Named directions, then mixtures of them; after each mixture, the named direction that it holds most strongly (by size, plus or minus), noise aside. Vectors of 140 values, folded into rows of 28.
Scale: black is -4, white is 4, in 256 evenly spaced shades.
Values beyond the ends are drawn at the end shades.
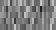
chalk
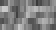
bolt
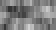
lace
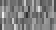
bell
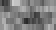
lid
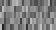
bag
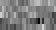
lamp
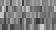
lamp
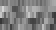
bolt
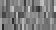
bell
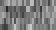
chalk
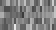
chalk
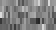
lamp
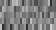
bag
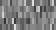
chalk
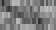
lid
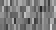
chalk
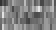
bell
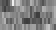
lid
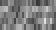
bolt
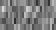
chalk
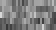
lamp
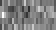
bell
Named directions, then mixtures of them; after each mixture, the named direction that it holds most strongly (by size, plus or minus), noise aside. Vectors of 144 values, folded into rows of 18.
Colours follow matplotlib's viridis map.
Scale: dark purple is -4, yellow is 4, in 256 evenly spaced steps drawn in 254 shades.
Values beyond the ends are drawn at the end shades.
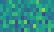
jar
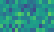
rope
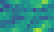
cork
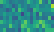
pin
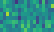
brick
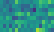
rope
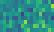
pin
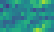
cork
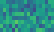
rope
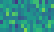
brick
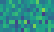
jar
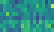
brick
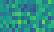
rope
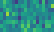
brick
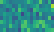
pin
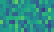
jar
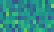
brick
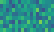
jar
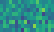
jar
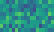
rope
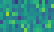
brick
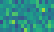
jar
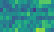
cork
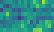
cork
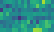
cork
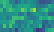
cork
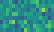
jar
